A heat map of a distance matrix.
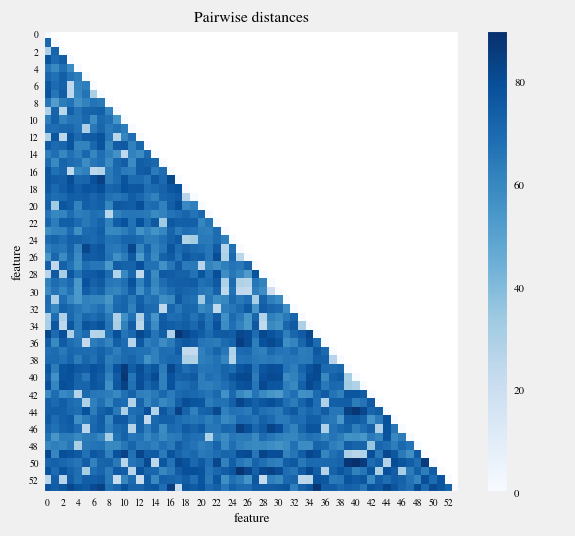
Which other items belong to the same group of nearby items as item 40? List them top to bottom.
39, 41, 49
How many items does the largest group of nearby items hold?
8
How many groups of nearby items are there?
13
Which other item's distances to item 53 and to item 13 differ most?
45
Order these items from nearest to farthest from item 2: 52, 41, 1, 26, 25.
52, 26, 25, 1, 41
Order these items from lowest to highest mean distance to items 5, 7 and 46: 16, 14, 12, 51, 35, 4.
51, 16, 35, 4, 14, 12
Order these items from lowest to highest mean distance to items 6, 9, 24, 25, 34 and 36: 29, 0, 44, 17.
0, 29, 44, 17
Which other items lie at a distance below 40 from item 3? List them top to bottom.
6, 7, 16, 35
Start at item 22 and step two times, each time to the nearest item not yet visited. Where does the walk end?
15
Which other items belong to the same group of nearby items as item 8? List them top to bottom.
21, 47
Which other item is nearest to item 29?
30
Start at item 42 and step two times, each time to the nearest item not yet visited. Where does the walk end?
48
